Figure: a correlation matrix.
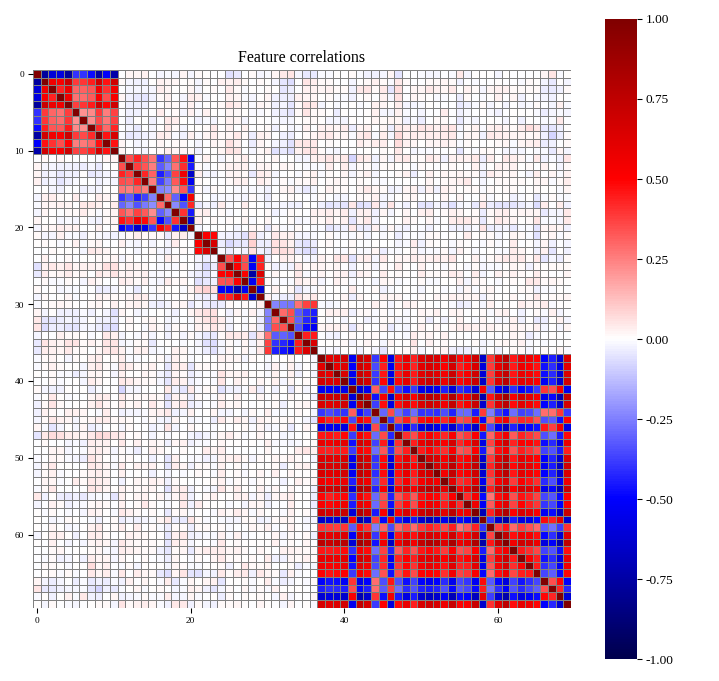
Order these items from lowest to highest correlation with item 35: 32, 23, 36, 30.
32, 23, 30, 36
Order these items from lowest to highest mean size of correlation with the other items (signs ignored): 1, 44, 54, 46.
1, 44, 46, 54
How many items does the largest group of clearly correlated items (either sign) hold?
33
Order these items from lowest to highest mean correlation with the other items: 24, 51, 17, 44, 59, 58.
58, 44, 17, 24, 59, 51
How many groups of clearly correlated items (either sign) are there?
6
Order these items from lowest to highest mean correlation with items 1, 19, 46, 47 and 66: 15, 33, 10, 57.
57, 33, 15, 10
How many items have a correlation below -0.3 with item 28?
5
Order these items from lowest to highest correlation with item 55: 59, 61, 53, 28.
28, 59, 53, 61
